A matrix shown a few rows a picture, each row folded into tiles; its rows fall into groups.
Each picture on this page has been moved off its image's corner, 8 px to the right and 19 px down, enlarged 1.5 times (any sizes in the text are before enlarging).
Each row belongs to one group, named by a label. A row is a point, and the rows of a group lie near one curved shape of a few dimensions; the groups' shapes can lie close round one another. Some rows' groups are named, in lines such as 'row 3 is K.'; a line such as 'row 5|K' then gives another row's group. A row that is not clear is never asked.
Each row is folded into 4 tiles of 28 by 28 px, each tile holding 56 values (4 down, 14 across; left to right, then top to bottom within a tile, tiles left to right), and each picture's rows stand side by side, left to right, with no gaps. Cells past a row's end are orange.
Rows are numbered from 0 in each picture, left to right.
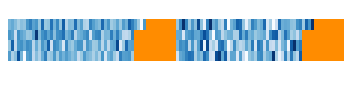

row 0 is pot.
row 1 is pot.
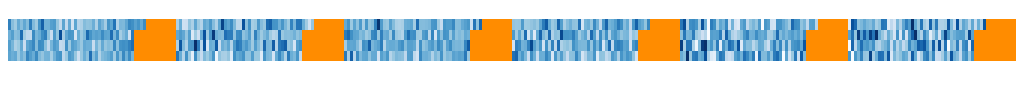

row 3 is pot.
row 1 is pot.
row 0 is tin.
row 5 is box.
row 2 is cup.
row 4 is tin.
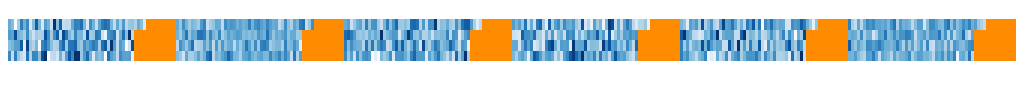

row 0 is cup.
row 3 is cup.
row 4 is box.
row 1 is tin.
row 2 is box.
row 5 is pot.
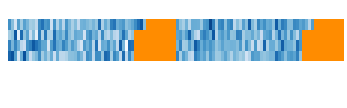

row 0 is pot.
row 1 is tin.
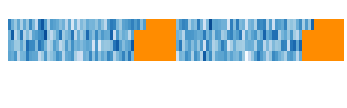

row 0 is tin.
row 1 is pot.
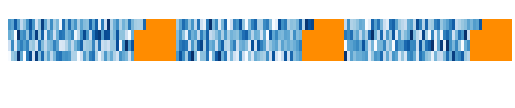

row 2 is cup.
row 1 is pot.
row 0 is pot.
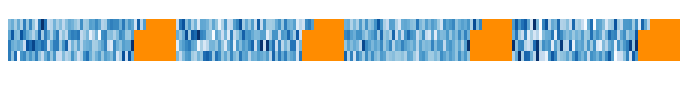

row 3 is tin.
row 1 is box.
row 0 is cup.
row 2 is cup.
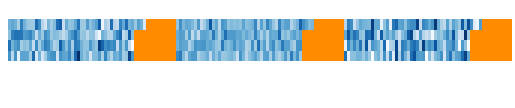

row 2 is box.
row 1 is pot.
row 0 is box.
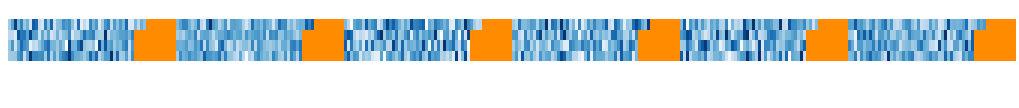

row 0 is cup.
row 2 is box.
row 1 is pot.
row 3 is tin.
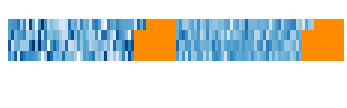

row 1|box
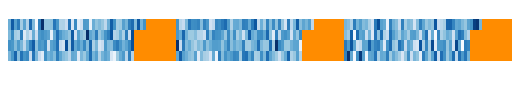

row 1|box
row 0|tin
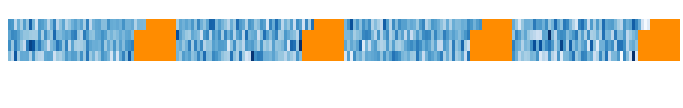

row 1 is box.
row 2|tin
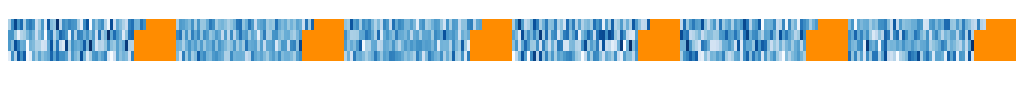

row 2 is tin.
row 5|cup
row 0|tin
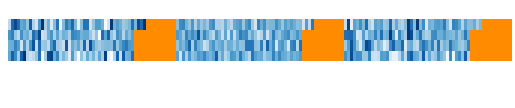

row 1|box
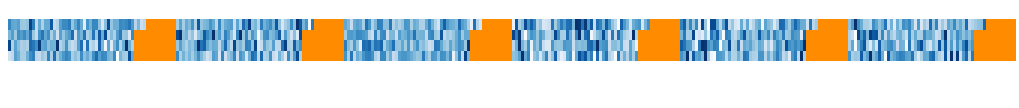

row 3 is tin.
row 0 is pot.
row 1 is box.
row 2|cup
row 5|cup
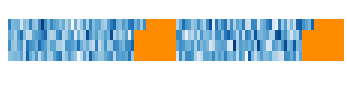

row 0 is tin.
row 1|tin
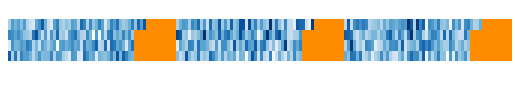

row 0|cup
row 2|tin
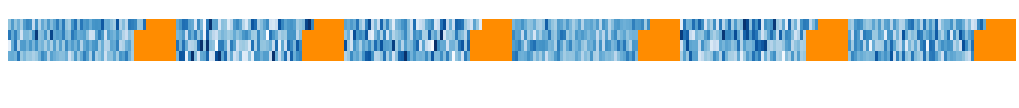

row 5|box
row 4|tin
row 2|cup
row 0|tin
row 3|pot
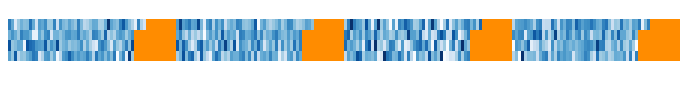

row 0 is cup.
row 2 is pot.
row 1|tin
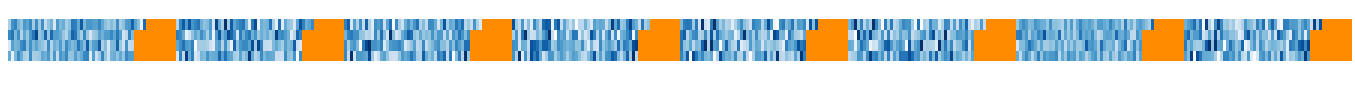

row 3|tin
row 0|box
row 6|box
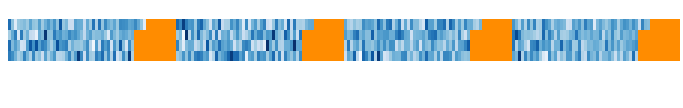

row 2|pot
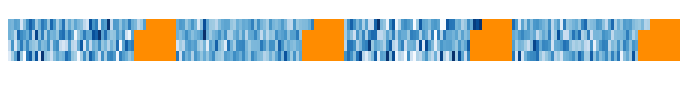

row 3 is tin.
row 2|pot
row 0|pot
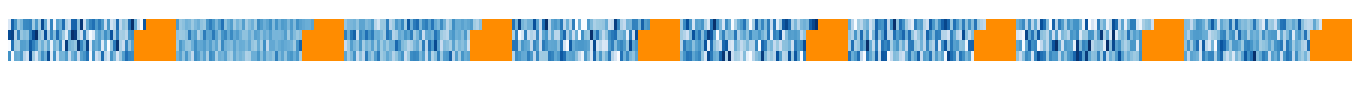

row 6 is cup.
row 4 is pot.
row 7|cup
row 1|pot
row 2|tin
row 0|box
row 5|pot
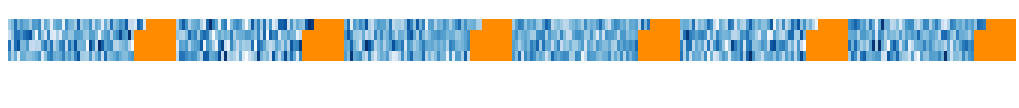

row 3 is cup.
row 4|box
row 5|pot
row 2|tin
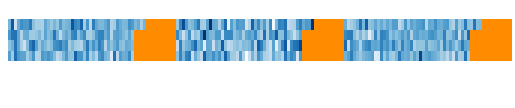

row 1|pot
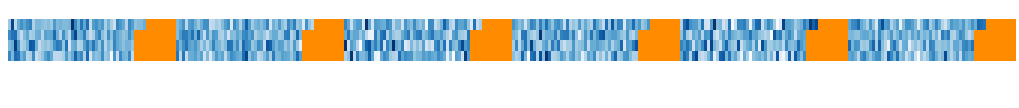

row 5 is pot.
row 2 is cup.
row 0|tin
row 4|pot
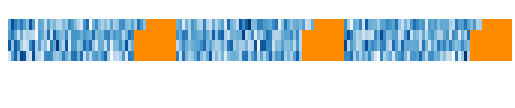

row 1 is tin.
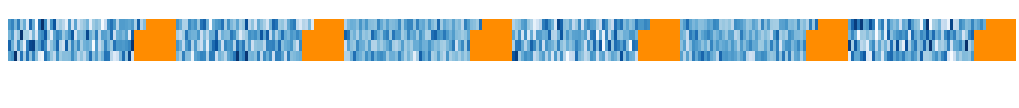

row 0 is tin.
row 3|pot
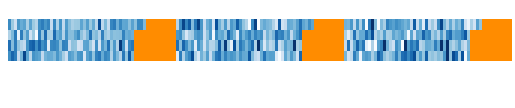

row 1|tin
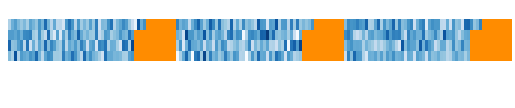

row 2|tin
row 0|box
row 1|pot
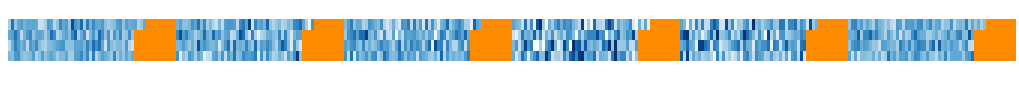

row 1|box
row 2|box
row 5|box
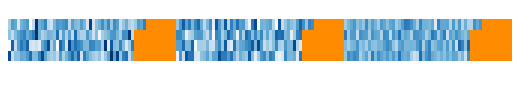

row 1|tin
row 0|cup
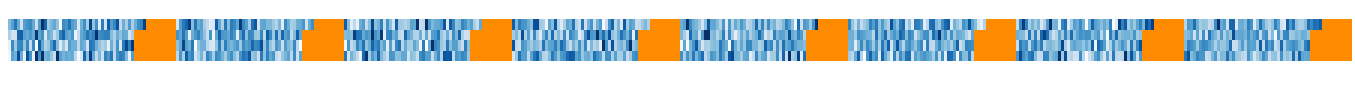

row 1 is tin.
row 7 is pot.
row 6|pot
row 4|cup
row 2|tin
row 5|pot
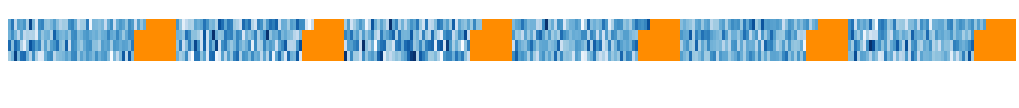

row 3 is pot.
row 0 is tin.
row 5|tin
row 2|cup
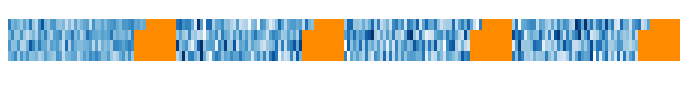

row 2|box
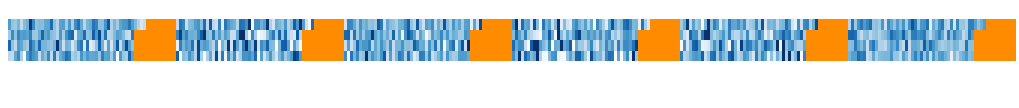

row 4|cup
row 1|box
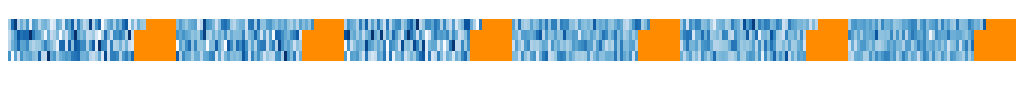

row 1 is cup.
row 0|box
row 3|tin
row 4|tin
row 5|box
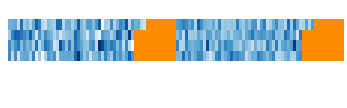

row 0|box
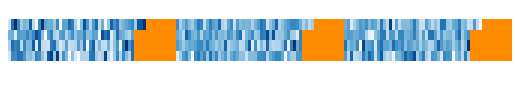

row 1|pot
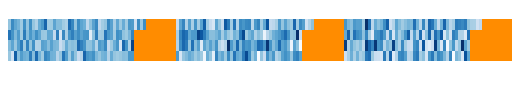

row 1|box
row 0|box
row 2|pot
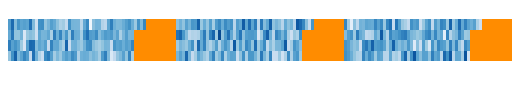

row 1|box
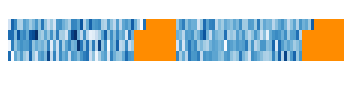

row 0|box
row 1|cup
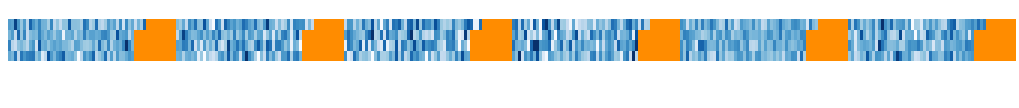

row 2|box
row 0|cup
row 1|box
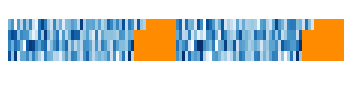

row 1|tin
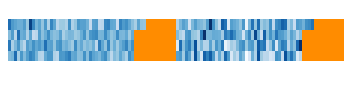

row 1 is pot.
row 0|cup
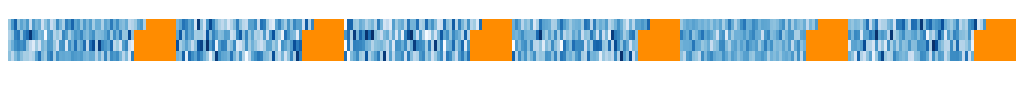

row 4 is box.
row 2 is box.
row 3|cup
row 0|box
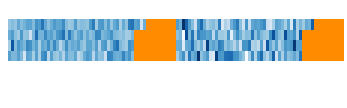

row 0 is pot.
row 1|cup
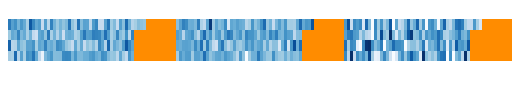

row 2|tin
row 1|pot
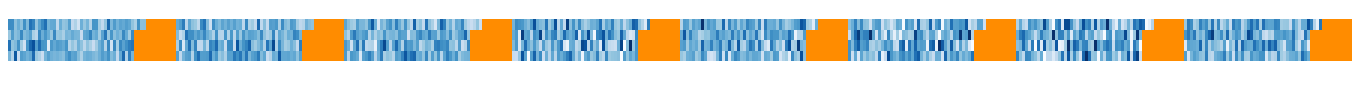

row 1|cup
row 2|cup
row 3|pot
